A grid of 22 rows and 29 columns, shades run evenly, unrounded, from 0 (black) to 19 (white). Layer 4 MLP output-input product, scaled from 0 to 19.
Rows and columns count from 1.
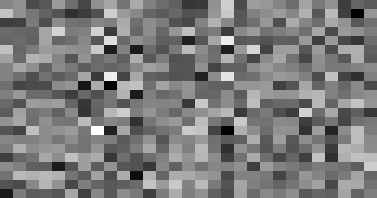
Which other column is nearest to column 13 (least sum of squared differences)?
21
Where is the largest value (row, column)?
15, 8
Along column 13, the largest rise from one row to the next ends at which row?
10
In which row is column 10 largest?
13
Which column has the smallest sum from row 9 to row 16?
7
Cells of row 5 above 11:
6
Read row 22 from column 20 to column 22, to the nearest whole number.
8 10 9
